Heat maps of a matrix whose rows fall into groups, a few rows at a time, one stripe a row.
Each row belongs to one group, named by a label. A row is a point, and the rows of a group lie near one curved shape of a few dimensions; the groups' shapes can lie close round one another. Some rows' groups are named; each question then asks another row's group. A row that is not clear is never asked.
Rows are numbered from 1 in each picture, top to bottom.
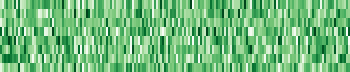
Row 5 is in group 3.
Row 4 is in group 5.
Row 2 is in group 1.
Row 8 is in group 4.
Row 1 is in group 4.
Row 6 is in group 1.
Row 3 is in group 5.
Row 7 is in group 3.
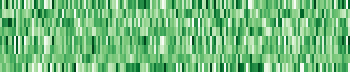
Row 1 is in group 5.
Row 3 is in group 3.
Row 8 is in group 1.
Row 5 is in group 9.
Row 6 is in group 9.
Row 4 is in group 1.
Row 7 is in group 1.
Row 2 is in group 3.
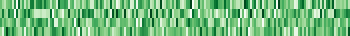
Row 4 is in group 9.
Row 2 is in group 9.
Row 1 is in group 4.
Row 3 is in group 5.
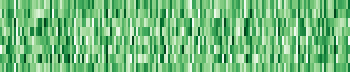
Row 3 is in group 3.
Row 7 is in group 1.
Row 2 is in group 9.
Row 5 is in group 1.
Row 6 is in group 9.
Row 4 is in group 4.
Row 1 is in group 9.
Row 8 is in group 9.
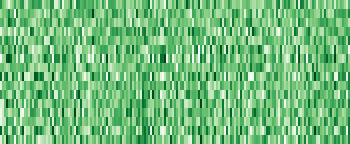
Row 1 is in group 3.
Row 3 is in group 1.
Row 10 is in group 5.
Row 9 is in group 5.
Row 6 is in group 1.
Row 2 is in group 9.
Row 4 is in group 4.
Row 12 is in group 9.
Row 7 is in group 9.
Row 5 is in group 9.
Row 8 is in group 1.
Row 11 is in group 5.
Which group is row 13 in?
4
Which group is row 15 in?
5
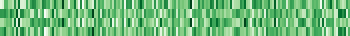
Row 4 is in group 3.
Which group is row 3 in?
4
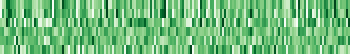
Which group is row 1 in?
9
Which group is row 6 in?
4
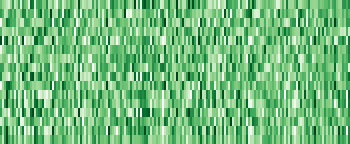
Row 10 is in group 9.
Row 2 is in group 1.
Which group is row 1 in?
4
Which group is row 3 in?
9
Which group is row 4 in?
3
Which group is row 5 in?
5
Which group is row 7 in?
4
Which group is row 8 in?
1
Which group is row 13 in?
4
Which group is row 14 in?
4
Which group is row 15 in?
5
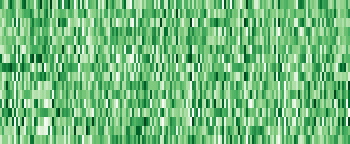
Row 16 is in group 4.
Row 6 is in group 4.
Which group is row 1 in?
1
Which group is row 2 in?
5
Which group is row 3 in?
4
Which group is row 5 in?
5
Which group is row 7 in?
4
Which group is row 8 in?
3
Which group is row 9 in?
4
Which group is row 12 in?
5
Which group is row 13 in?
3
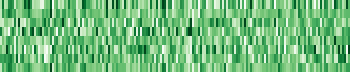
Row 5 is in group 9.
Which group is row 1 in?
9
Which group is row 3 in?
4
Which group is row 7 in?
3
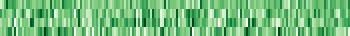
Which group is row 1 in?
9
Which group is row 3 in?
4
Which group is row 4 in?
3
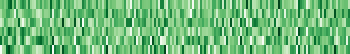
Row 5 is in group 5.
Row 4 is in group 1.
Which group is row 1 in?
1
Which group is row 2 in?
9
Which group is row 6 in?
9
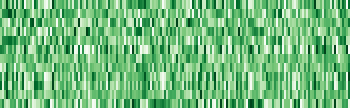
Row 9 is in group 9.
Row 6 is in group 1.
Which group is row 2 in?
3
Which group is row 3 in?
4
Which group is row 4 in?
1
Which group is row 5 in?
3
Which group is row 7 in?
5
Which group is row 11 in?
9
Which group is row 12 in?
1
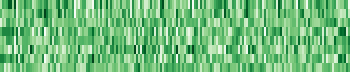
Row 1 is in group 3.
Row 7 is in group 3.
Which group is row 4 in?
3
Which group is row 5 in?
9
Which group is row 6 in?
4
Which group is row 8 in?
1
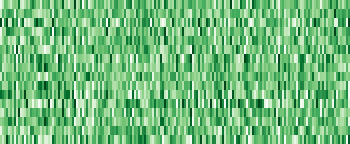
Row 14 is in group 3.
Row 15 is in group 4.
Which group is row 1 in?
4
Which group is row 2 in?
9
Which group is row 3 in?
5
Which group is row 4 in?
9
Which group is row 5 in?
4
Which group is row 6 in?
9
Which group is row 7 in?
4
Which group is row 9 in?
1
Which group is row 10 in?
3
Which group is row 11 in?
1
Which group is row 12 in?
1
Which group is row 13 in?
4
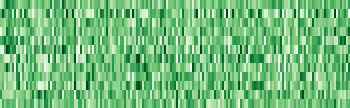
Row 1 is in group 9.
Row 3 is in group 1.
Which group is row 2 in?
1
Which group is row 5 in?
3
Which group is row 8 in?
9
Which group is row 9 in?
1
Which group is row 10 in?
1
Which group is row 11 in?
3
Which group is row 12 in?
5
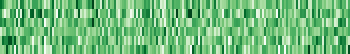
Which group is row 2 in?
4
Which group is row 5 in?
3
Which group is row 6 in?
9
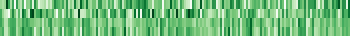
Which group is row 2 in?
4
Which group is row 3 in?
1
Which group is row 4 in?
1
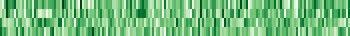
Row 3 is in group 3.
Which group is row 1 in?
9
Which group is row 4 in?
3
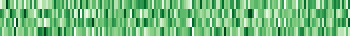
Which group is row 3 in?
9
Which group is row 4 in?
3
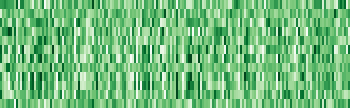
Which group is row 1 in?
3
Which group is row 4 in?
3
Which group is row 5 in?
3
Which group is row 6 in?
5
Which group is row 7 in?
4
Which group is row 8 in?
9
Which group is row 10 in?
4
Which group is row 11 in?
3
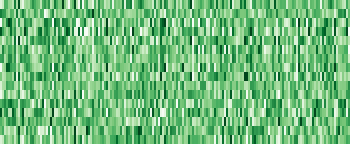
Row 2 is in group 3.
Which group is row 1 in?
4
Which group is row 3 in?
9
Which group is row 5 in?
4
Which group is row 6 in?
1
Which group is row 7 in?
1
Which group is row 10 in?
5
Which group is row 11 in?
4
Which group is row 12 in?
3
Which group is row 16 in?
4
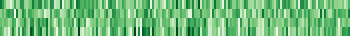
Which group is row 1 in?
3
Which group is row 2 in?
9
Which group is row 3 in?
5
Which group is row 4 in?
4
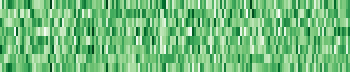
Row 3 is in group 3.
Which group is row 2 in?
4
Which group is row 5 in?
5
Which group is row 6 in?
3
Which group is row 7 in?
1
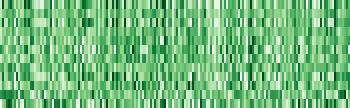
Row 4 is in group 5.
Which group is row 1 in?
9
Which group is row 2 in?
5
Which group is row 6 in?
1
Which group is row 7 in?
4
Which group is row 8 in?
1
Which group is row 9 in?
9
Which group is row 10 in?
4
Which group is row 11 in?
3
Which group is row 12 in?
9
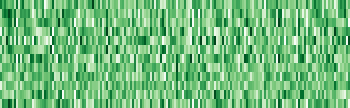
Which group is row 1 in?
3
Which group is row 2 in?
3
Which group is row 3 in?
3
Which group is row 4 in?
9
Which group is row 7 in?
4
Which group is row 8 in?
5
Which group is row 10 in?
5
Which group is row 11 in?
3
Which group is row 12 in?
3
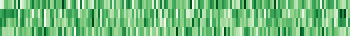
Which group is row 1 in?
4
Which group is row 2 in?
3
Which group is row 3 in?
3
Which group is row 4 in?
3
